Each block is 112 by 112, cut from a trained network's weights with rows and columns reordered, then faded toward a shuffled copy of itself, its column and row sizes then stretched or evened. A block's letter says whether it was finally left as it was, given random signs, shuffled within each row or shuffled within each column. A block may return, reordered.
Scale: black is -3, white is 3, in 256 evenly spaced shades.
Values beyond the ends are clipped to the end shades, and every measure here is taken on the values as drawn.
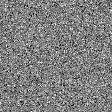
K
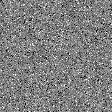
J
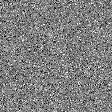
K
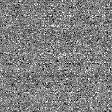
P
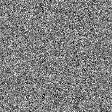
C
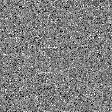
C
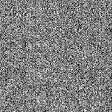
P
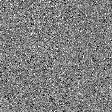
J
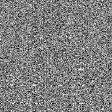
P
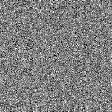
P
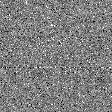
K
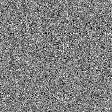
K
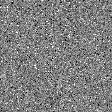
J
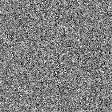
J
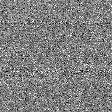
K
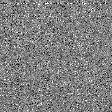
C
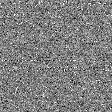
K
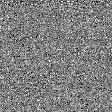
K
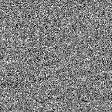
P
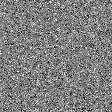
K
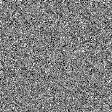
C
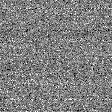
K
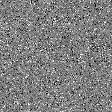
K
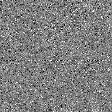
P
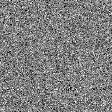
C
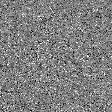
K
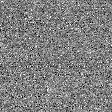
K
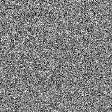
C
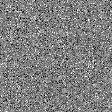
C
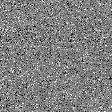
C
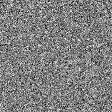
K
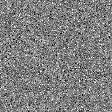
J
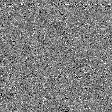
C
